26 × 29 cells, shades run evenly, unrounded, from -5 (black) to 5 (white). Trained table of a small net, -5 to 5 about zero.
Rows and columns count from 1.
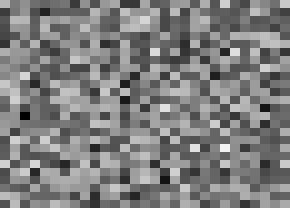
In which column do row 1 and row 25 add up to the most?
1
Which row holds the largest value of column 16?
7
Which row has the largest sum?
12
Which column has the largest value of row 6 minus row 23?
13
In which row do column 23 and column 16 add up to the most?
19
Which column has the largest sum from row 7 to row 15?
2
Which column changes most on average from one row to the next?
23
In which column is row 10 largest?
3
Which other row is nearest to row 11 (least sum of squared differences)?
16
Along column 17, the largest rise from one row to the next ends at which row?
14
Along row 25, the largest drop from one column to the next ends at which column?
10
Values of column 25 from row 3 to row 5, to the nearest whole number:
0 -1 2
